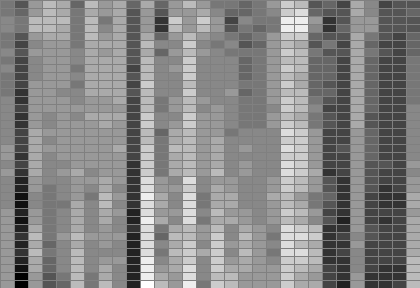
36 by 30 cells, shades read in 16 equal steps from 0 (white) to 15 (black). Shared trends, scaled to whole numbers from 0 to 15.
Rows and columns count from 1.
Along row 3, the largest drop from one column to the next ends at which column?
13
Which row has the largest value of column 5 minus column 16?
36
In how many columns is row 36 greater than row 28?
6
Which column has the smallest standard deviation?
29
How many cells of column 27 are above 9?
18
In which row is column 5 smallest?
3
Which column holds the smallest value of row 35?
11
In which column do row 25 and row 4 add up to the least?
21
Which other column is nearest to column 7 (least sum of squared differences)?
9
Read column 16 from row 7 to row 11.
7 7 7 7 7
